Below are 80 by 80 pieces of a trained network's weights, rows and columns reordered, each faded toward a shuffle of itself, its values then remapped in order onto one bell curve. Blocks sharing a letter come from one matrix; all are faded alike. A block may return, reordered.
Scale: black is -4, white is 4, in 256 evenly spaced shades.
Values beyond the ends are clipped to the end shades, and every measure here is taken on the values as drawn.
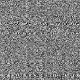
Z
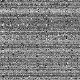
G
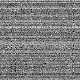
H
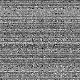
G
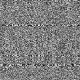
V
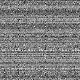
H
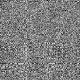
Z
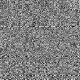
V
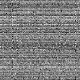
H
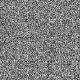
Z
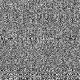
V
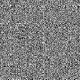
Z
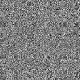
V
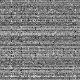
H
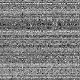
H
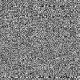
V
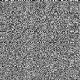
V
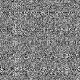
Z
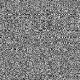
V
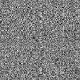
Z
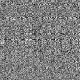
V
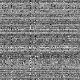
H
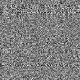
V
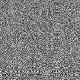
V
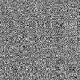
V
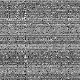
G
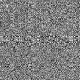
V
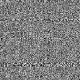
Z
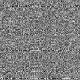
V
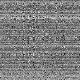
G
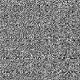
Z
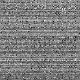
G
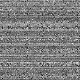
G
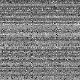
G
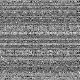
G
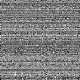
G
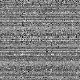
G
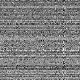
H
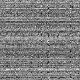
H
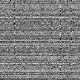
H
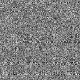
Z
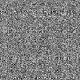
V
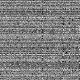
H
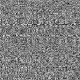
V
